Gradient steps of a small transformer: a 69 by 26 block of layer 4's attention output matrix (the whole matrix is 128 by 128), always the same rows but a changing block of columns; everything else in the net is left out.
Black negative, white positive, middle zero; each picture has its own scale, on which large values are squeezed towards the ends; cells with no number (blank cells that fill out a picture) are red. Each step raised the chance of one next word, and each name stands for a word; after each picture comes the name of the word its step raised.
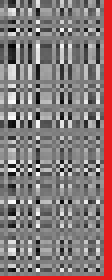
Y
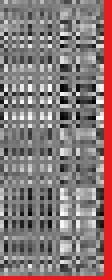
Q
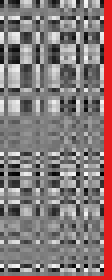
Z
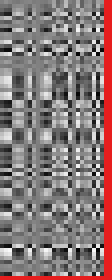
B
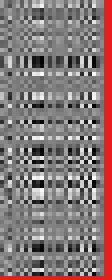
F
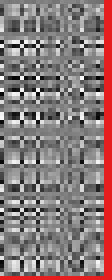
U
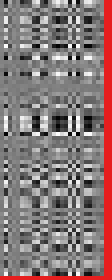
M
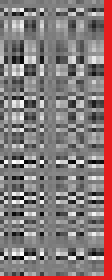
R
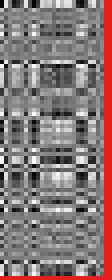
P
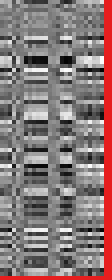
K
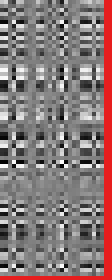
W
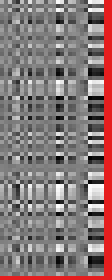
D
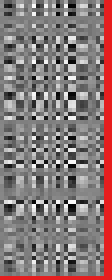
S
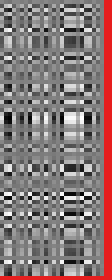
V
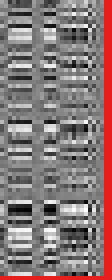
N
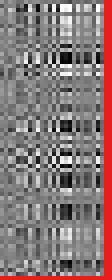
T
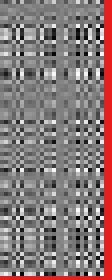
N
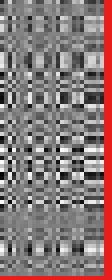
F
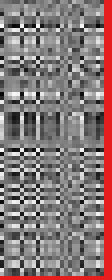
V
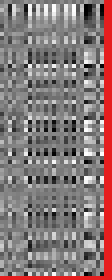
T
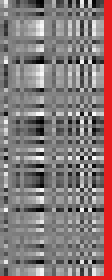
P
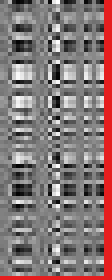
D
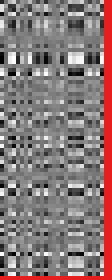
R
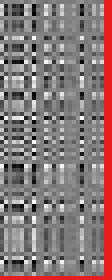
S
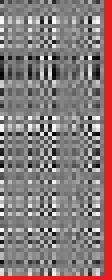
M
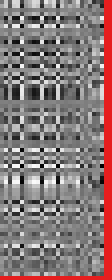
B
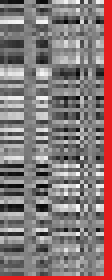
D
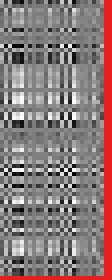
Y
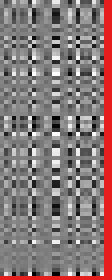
M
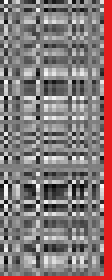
D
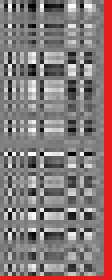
T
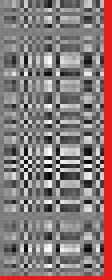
F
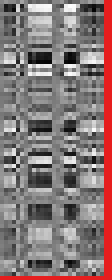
T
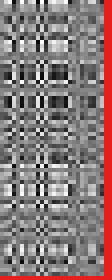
D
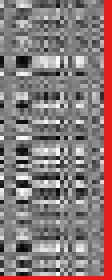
F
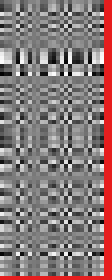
R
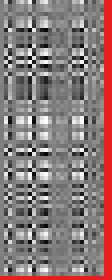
V
